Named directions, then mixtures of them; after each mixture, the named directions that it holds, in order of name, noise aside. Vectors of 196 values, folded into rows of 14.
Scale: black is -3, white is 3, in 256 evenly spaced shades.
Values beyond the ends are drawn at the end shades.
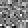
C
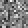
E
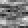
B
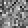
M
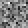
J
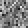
M.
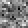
B, J.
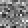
B, C.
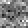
B, C, J.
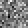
C, E, J.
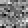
B, C.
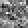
B, J, M.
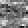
B.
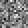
E.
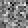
J, M.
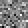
C.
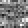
B, C.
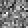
E, M.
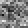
B, E, J.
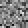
C.
